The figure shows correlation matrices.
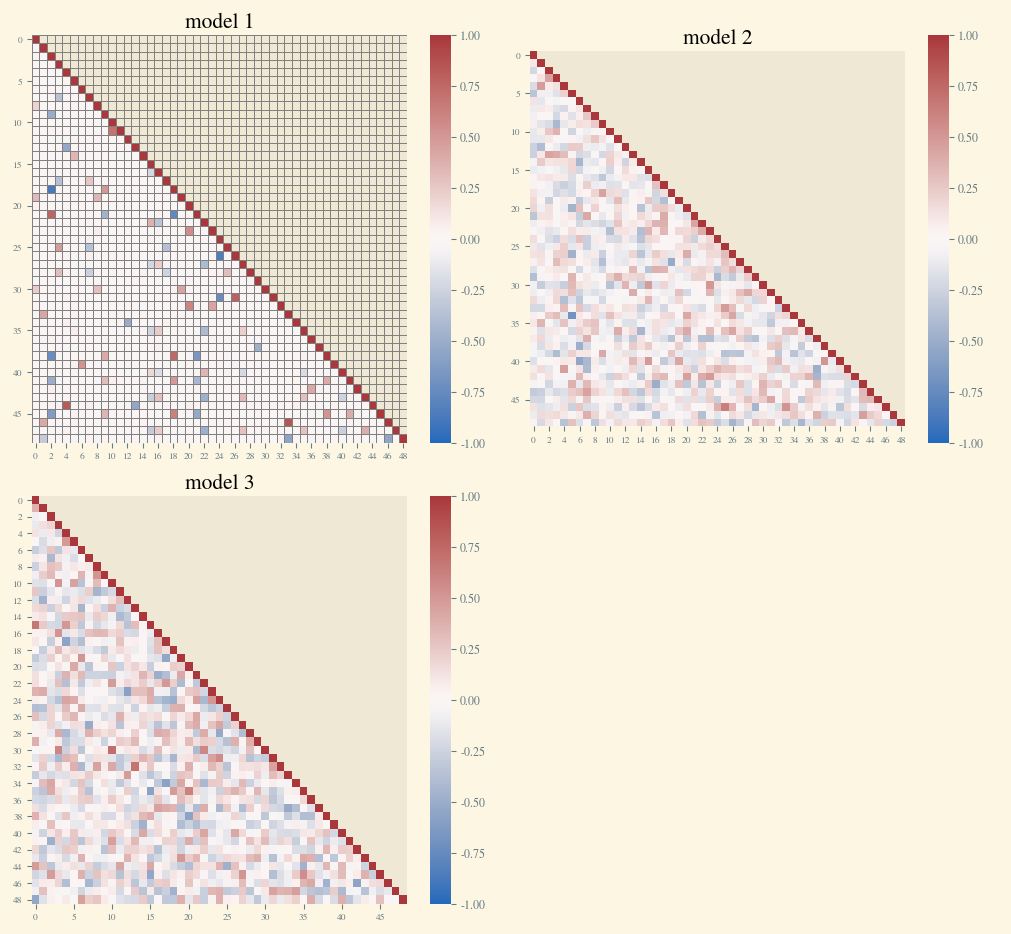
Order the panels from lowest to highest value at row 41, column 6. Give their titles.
model 3, model 1, model 2
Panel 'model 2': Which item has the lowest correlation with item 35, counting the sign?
48
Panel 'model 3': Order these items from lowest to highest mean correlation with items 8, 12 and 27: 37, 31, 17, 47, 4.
37, 4, 17, 31, 47
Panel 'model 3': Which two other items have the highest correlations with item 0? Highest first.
15, 44
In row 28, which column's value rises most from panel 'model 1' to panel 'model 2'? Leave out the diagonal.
17
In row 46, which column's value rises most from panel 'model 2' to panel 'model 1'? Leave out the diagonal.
1
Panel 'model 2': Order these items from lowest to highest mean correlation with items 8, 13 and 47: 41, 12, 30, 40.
12, 30, 41, 40
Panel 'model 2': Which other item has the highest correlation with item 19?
40
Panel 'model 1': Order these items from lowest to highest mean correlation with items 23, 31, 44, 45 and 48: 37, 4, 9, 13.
13, 37, 9, 4
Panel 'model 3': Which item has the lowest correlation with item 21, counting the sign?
16
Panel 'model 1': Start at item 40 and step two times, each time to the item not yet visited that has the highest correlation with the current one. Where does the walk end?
15
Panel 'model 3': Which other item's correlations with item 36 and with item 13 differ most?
32
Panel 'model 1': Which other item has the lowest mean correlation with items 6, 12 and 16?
34
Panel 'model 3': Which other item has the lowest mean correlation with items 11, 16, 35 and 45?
31
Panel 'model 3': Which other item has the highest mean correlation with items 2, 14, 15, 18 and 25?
4
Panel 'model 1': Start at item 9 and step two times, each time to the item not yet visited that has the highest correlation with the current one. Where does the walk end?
38
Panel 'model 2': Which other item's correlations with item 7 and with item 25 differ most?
46
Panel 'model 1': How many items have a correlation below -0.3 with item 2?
5
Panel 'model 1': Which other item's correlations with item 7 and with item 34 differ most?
12
